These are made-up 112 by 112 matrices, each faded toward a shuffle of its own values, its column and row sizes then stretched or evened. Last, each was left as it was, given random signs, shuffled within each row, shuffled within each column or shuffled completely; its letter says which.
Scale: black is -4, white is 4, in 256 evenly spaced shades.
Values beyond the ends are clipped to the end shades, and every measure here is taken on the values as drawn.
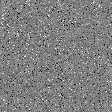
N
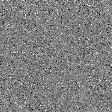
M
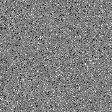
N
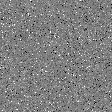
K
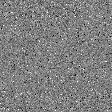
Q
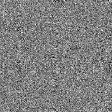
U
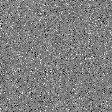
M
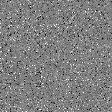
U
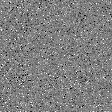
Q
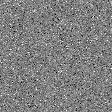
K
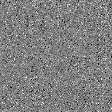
U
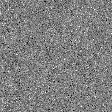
N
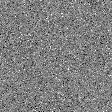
K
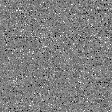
U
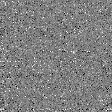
U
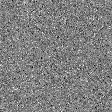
K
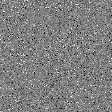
M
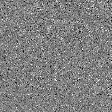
M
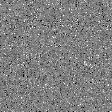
U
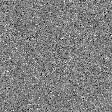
Q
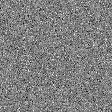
K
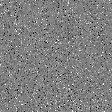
N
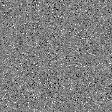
U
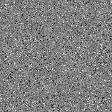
Q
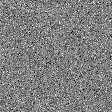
K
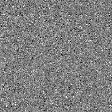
U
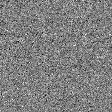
Q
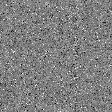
N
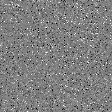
M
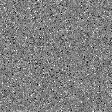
N
